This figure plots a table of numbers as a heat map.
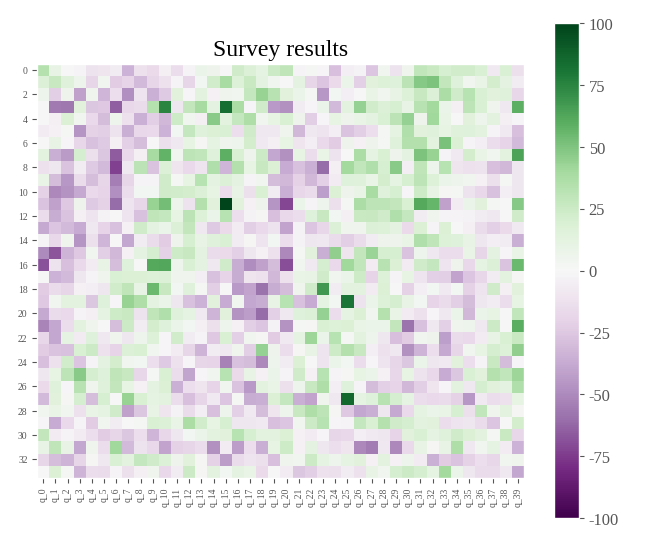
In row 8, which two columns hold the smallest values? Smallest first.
q_6, q_23
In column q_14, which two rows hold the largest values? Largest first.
4, 8
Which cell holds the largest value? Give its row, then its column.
11, q_15
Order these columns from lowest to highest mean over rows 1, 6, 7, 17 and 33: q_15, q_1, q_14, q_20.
q_20, q_1, q_14, q_15
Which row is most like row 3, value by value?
7
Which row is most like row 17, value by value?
32
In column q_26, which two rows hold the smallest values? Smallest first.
31, 28
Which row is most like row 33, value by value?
6
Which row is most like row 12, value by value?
29
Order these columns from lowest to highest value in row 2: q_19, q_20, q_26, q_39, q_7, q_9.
q_7, q_9, q_39, q_26, q_20, q_19
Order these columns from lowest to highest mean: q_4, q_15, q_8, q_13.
q_4, q_8, q_13, q_15
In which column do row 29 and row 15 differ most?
q_23
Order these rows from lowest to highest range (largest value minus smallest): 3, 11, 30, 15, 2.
30, 2, 15, 3, 11
